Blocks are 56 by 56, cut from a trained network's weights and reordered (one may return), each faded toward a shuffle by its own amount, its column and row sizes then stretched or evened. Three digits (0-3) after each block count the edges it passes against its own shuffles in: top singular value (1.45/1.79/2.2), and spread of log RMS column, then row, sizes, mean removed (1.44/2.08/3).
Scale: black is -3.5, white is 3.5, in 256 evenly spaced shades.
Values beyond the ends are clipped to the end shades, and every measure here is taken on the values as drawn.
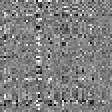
2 2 2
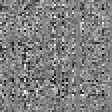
0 3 2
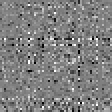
2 2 2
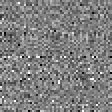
2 0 1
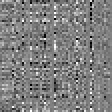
3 3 1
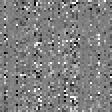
0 3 1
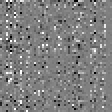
1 3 1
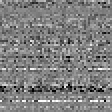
2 1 3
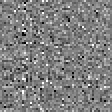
2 2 0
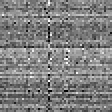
3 1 1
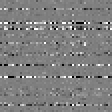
3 1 3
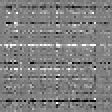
3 2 3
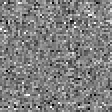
0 0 1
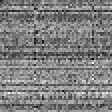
3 0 2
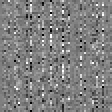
0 3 0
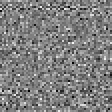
2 0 1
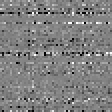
1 1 3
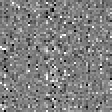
1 2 0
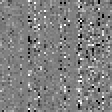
0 3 0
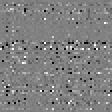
0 1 3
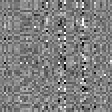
3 2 0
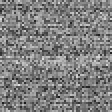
1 0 0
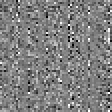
2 3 0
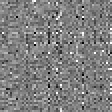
2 2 1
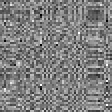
3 1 0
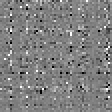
0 2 2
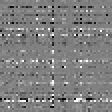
2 2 3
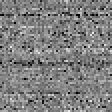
1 0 2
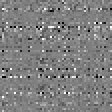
1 2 3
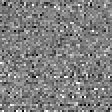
0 0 2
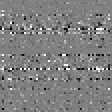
2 1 3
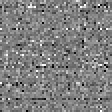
0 1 2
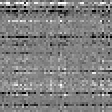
3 2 3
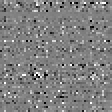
0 1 3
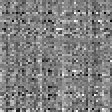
2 0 3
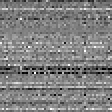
3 0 3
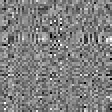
3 2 1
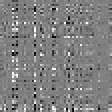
3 3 3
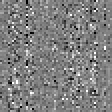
1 3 0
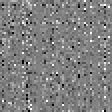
1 3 0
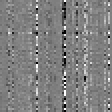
3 3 0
